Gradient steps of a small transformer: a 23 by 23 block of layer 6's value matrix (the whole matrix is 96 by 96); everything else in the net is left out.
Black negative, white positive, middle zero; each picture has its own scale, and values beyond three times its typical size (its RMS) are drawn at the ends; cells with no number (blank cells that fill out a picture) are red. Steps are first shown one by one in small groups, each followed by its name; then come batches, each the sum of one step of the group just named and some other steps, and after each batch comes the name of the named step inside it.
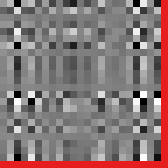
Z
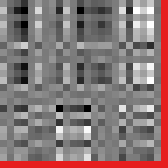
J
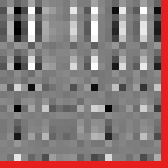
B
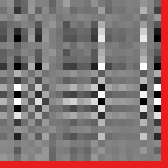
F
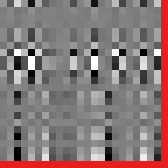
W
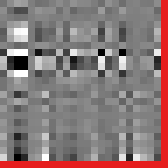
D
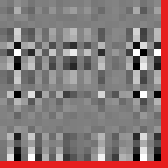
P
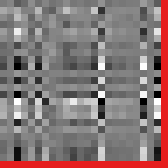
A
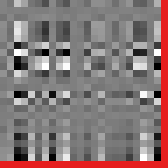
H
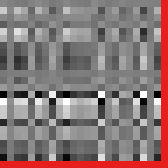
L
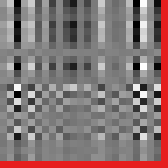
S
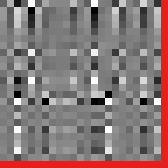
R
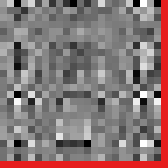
Z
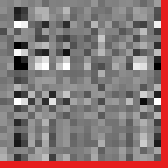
H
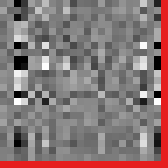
H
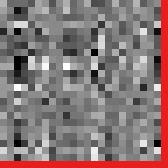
W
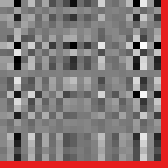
P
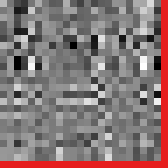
F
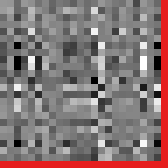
A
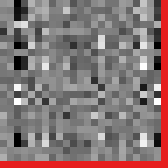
F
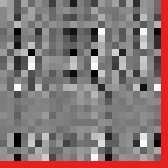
W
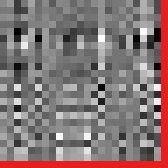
F
